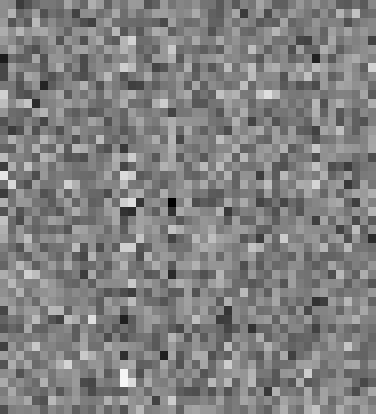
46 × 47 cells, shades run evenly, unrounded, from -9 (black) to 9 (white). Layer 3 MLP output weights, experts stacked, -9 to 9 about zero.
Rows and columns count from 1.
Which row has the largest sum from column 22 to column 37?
11
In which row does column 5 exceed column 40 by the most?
7
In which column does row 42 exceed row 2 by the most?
16
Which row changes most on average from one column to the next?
23
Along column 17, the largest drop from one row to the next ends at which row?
24
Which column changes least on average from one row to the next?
46
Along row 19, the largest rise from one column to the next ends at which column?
2
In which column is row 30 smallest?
31
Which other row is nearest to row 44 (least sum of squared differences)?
33
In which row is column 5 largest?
39
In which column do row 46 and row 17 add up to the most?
40
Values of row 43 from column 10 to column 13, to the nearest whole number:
2 -4 -4 0
